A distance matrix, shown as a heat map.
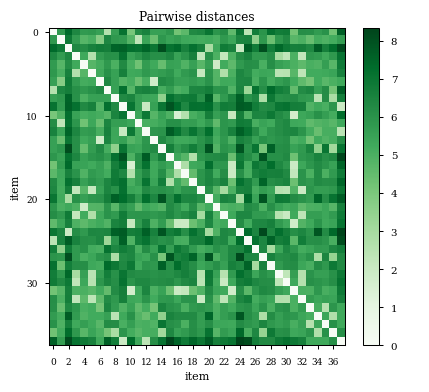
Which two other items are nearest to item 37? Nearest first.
9, 12
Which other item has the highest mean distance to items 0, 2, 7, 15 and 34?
37
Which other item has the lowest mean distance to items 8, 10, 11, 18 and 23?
31
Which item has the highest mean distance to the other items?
2
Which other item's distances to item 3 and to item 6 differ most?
13
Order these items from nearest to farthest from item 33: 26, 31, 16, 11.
11, 31, 26, 16
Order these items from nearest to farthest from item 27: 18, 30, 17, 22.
22, 30, 17, 18
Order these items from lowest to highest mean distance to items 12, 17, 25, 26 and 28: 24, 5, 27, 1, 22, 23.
1, 23, 5, 22, 27, 24
